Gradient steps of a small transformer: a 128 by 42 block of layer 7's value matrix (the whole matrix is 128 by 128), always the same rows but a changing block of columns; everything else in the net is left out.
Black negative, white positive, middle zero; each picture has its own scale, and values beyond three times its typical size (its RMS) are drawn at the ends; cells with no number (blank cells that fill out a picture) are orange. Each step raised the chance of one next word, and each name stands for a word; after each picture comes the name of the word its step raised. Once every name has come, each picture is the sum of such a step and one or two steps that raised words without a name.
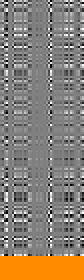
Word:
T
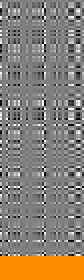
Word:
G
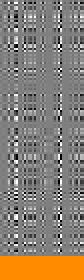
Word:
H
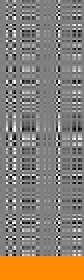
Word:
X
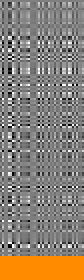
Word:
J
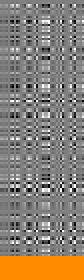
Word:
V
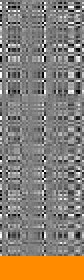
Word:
H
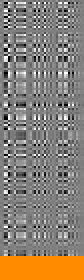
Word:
G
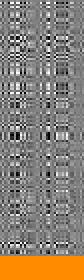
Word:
J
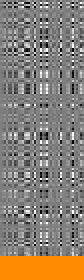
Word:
T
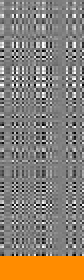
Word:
J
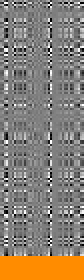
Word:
T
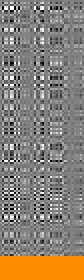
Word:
H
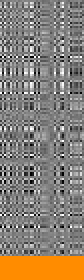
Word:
J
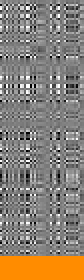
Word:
V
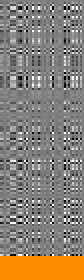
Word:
X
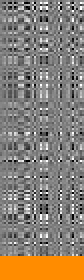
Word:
H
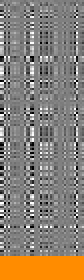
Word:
J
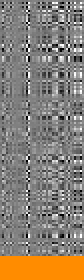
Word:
H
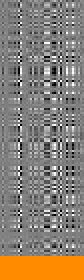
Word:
J
